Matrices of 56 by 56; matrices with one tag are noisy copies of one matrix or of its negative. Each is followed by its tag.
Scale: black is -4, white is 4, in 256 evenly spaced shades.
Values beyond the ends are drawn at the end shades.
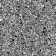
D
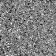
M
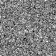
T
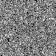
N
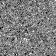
T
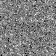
N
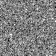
N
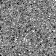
T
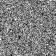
M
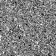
M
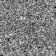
N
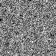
D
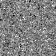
D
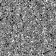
D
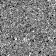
T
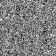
D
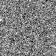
D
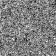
T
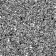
N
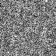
D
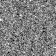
D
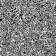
D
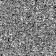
N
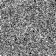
T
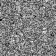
D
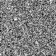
M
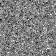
D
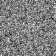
N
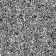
D
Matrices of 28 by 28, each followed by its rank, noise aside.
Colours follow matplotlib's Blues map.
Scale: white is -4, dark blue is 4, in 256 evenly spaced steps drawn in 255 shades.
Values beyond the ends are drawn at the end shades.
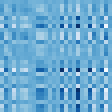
one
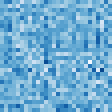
six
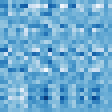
three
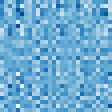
three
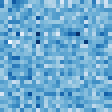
four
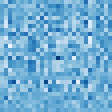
four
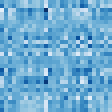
two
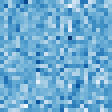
six
